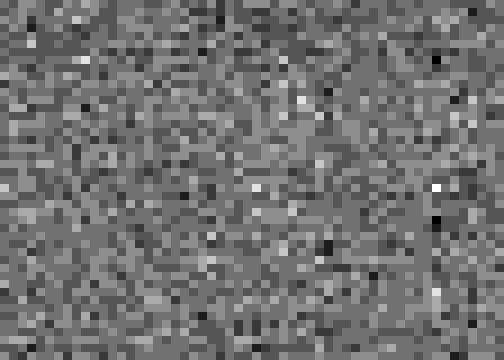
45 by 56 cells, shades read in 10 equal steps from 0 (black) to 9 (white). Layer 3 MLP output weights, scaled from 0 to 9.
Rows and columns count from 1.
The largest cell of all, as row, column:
24, 49
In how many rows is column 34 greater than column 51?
18
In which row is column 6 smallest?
41
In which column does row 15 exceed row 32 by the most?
36
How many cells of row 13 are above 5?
4
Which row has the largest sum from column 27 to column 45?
33
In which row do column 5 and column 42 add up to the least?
35
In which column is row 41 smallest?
53
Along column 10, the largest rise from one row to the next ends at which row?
8
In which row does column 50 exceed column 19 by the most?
21
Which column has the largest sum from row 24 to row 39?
31
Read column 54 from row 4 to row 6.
3 6 5
